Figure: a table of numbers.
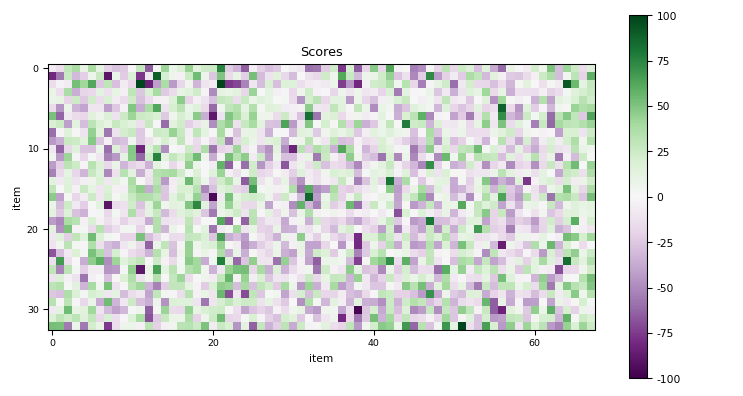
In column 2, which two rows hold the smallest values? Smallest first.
32, 7
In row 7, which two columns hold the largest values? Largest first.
44, 29
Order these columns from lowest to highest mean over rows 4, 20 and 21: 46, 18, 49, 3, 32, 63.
46, 63, 32, 18, 3, 49
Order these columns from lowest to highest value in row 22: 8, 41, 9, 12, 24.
12, 24, 8, 41, 9
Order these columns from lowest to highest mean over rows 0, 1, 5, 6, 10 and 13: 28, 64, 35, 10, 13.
28, 35, 64, 10, 13
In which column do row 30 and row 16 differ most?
56
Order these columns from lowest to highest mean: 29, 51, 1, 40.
1, 29, 40, 51
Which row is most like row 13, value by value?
8
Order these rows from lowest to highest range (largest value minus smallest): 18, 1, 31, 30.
18, 31, 30, 1
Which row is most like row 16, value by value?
6
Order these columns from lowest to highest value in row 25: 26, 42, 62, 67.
62, 42, 67, 26
